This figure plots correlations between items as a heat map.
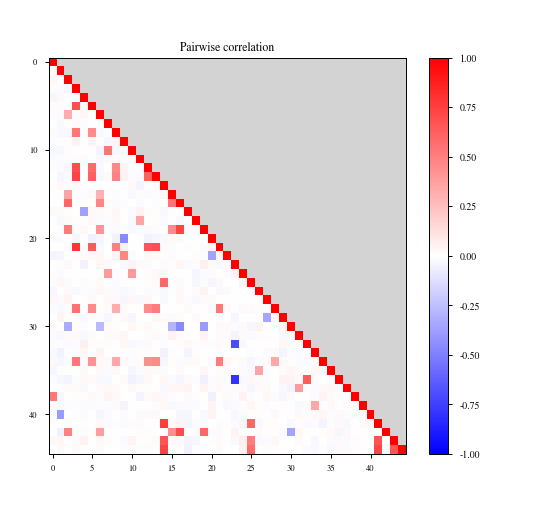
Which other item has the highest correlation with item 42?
16
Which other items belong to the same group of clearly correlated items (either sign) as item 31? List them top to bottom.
37
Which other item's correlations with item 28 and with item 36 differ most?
23
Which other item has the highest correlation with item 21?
3
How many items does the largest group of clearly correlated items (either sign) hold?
8
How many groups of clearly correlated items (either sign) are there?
14
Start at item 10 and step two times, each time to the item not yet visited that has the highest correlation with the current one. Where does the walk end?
24
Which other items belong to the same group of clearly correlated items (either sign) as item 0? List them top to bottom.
38
